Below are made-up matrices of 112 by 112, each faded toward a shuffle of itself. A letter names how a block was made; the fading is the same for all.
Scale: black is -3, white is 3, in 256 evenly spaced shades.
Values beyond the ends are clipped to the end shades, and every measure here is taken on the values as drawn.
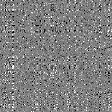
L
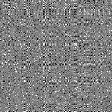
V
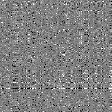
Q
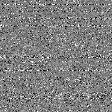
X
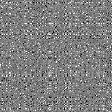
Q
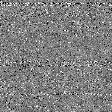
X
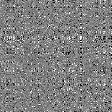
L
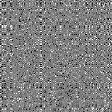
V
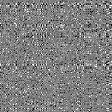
V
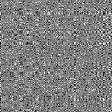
V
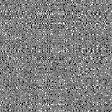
Q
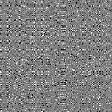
V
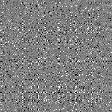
L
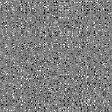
L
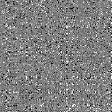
L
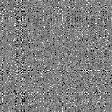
L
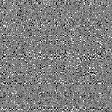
Q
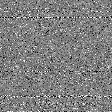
X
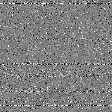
X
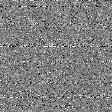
X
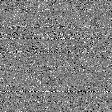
X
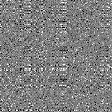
Q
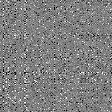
L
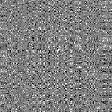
V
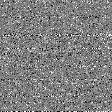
X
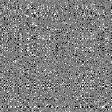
Q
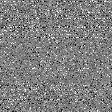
X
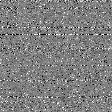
X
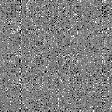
L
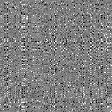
V
